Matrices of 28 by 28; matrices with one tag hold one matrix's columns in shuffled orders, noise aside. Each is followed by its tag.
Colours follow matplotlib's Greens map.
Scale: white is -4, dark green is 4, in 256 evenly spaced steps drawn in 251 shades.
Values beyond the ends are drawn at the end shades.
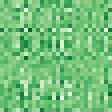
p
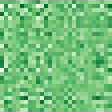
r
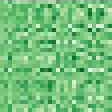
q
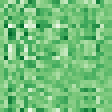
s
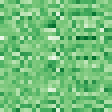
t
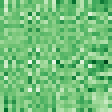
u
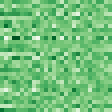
t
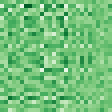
r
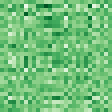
r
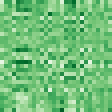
u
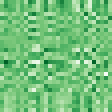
u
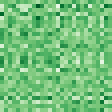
r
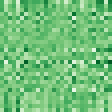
u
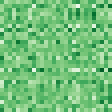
q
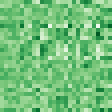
s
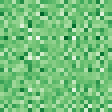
t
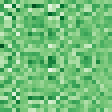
r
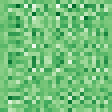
r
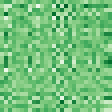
r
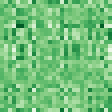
s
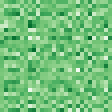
t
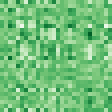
s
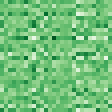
t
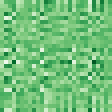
u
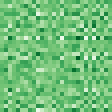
t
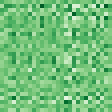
r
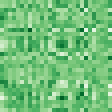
p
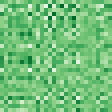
r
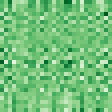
u
